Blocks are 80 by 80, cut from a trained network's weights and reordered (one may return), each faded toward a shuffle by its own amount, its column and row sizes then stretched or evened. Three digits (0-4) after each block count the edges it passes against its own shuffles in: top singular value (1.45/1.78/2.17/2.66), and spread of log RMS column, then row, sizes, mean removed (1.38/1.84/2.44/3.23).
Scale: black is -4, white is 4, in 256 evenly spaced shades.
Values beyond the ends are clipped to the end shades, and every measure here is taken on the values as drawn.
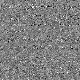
0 0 2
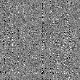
1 3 1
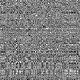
3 1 2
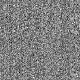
1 1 1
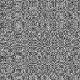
3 2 0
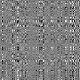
4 4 3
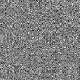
3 1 1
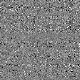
1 1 3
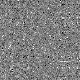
1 2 1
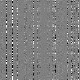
3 4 0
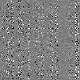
2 4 2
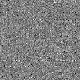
1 0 1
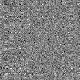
2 1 1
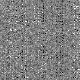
2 2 2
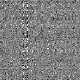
2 3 0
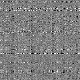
2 0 3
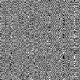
3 2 0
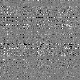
1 2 4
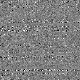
1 1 3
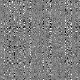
2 4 2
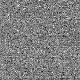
1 0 0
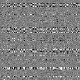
4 2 4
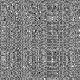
3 0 1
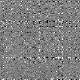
2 3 3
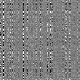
4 4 0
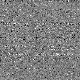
0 0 3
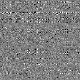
2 1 3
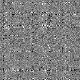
1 2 3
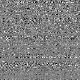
1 0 4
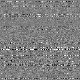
1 0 4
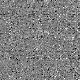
1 1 1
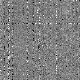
1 3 1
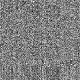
2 1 1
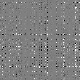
2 4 3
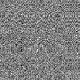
3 0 1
